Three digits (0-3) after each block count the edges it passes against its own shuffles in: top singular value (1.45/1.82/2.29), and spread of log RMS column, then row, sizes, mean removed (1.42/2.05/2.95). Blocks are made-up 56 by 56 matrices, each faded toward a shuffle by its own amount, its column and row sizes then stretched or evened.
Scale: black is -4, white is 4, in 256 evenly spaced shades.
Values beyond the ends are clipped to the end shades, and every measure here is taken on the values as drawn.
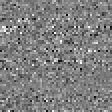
1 0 2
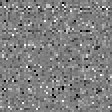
2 0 1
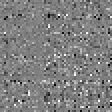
0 2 2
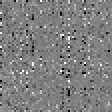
0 2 1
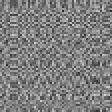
3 0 2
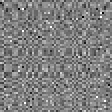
3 0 0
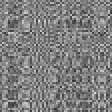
3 0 2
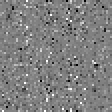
0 1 0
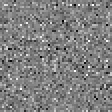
1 0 1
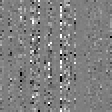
1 3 0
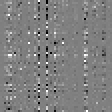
3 3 1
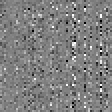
1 3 0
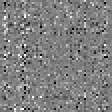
1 2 1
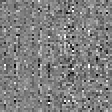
1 3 1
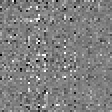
0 2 2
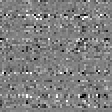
2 1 3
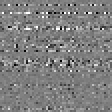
1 1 3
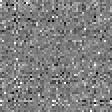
2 1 1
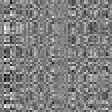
3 3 0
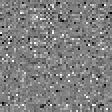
2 0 1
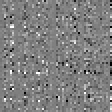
1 3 1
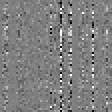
2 3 0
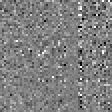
2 2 1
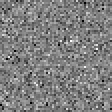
0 0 0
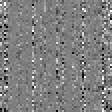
2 3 0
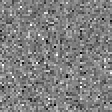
1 1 0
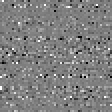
0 0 3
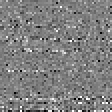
2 0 2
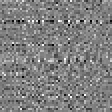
3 1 2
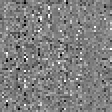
0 2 0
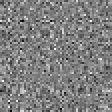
2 1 1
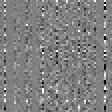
2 3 0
